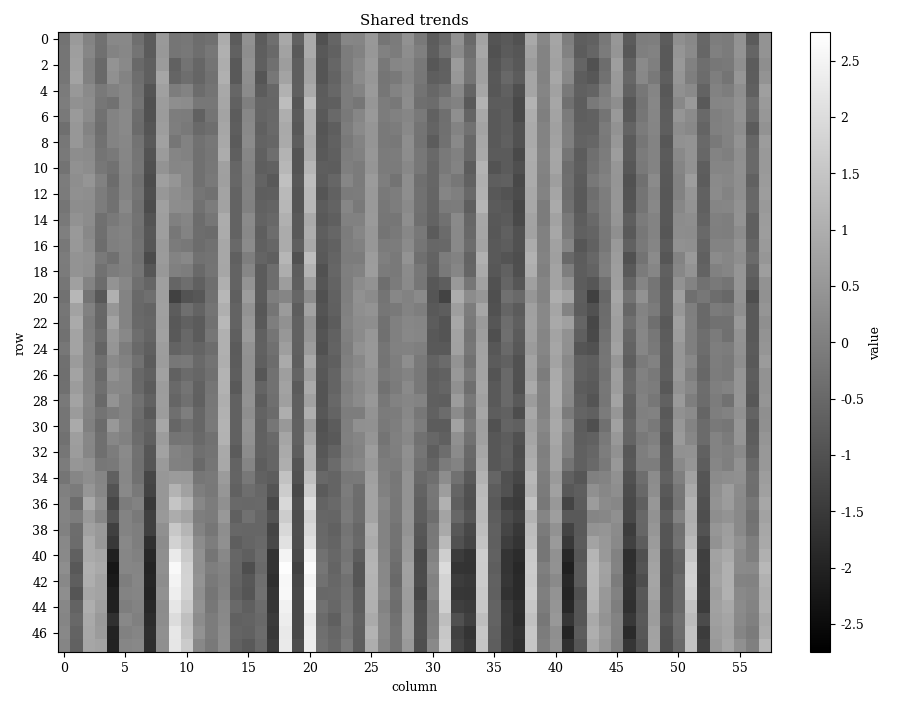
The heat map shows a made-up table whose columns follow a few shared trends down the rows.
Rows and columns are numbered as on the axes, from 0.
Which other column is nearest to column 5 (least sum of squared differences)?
39
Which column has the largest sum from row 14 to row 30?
13
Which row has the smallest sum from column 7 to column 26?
20
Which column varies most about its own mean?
9
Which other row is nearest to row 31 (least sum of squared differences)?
25
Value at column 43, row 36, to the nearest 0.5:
0.5
